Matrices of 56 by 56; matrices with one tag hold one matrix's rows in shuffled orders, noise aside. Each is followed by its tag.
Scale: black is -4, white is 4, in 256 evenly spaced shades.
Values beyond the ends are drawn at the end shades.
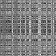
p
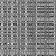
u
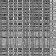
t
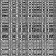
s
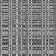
s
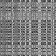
p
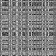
s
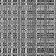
u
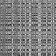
p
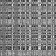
p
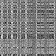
u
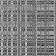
u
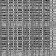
t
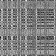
u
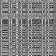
s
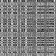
u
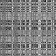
p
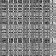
t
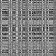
s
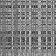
p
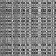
p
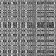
u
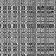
u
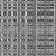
u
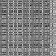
t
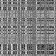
u
